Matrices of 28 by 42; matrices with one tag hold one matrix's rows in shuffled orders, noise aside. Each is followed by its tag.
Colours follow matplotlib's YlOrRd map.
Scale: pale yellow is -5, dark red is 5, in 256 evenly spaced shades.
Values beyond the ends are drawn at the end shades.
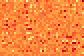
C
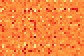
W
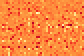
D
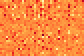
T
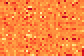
C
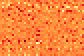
D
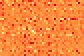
W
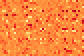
C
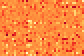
C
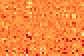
C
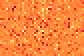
T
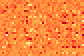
C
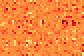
C
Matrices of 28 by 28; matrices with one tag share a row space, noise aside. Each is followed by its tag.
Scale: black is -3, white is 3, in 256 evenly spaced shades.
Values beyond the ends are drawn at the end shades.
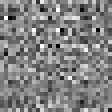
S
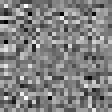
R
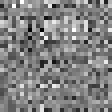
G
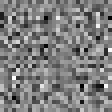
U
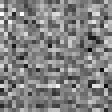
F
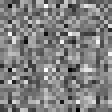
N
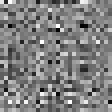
S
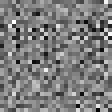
U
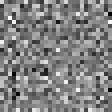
U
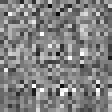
S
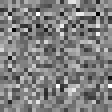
N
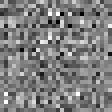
S
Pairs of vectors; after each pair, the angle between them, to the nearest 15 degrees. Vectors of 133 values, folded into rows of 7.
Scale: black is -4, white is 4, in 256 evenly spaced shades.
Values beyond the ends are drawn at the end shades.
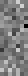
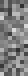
120 degrees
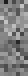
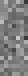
105 degrees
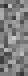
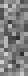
150 degrees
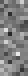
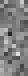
30 degrees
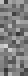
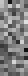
90 degrees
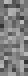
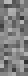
15 degrees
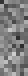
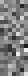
105 degrees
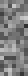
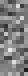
75 degrees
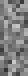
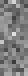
90 degrees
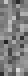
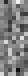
165 degrees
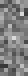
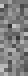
120 degrees
